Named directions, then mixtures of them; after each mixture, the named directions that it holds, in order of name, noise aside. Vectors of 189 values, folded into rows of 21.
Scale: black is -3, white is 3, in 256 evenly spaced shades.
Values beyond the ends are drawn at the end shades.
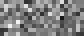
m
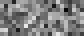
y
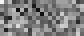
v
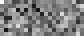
v.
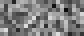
y.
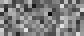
m, v.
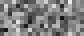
m, y.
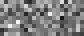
m.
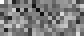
v.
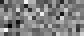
m, v.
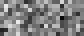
m, y.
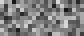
v, y.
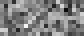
y.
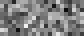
y.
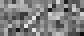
m, y.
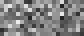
m.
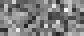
y.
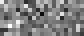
m, v.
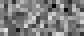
y.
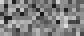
v, y.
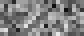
y.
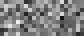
m.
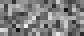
y.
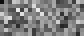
v.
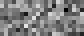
m, y.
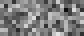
y.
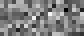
m, y.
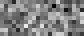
y.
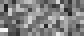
m, y.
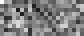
v.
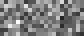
m.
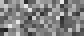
m.
